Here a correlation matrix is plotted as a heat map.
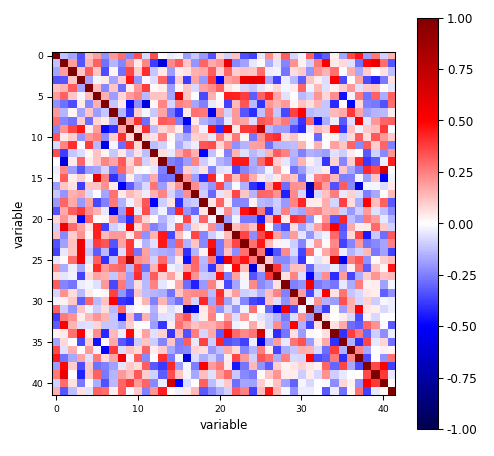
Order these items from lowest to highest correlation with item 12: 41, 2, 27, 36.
2, 36, 41, 27
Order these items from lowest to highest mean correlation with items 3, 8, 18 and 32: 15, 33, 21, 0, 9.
0, 15, 33, 21, 9
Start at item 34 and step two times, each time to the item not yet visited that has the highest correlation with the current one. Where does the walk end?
9
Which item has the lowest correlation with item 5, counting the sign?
35
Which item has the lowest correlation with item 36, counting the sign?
6
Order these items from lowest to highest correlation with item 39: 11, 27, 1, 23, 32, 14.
23, 32, 11, 27, 14, 1
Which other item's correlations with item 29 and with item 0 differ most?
33
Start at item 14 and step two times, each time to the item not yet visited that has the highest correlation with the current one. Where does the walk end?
38
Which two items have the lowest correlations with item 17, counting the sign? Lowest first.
31, 28
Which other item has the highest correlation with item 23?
3
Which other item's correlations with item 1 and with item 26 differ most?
13
